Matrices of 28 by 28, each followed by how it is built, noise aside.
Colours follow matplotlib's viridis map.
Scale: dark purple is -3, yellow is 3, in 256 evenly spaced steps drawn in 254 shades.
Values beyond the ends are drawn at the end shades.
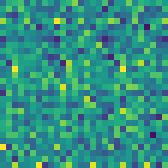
repeating columns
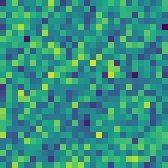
Hankel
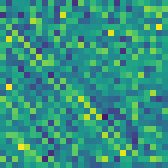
Toeplitz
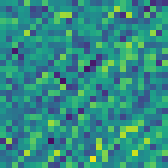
Hankel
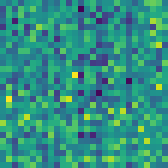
blocks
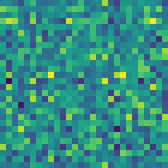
repeating columns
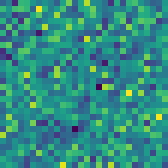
Hankel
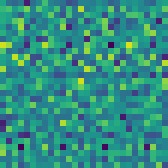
repeating columns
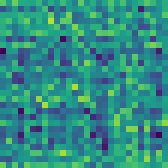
blocks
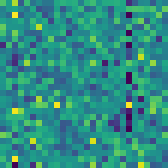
uneven columns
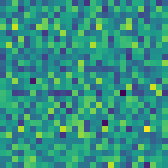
repeating columns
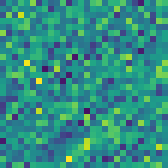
Hankel
